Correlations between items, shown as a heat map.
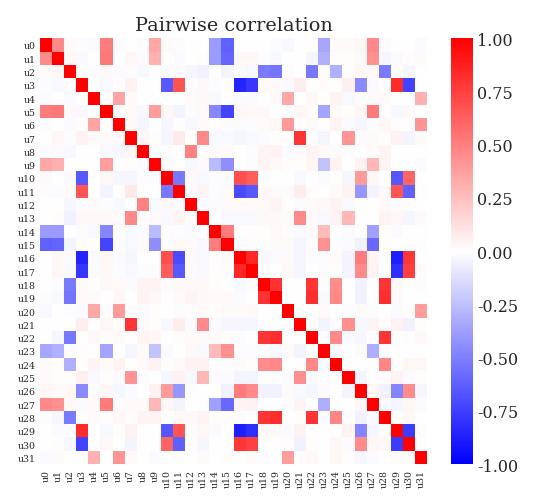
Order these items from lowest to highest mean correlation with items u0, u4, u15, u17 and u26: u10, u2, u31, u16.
u2, u31, u10, u16
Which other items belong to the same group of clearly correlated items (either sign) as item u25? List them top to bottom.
u7, u13, u21
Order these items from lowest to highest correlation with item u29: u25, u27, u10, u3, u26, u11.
u10, u26, u27, u25, u11, u3
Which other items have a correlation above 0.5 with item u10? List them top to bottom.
u16, u17, u30
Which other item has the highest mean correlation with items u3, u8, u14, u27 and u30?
u12
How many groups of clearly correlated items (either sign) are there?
6
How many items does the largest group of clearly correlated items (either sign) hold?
8
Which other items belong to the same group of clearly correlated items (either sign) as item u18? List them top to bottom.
u2, u19, u22, u24, u28
